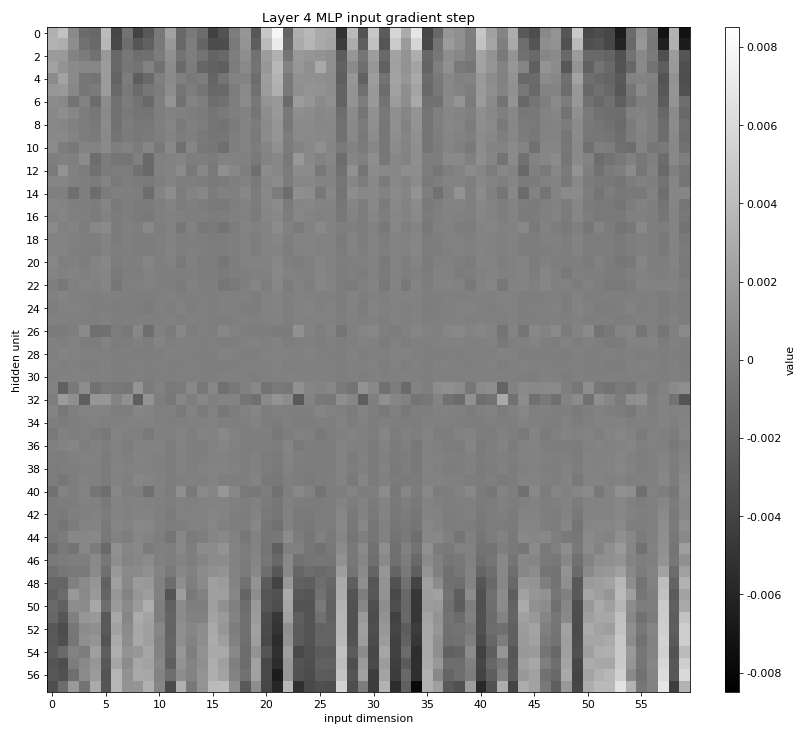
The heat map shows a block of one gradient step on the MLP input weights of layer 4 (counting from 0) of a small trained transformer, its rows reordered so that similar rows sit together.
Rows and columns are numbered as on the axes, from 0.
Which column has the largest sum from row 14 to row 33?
21
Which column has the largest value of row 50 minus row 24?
57
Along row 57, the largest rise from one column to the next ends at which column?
35
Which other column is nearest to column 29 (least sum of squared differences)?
19
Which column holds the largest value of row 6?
34
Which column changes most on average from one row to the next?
59
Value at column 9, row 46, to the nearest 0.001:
0.001
